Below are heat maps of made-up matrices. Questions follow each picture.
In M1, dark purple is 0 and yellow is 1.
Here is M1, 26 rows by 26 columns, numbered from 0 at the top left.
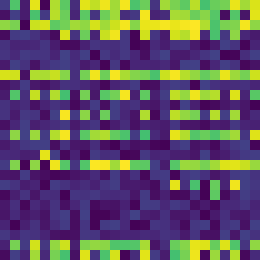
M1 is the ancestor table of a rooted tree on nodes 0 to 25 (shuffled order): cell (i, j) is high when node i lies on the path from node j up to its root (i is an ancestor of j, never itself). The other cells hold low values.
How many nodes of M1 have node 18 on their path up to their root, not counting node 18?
4
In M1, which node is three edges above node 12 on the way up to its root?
24
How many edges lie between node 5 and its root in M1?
9
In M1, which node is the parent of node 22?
13
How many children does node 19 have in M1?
1
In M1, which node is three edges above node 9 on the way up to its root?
16
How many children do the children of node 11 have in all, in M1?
3
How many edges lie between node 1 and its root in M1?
7
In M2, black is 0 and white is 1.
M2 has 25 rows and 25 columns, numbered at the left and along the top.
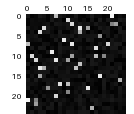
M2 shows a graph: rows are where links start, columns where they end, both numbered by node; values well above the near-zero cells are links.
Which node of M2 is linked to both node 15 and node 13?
node 3
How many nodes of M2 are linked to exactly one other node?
11
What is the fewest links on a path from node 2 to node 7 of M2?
2
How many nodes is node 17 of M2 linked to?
2
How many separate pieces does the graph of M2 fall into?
6
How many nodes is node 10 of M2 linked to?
4
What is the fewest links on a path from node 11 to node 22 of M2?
2
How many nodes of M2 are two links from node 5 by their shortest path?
1
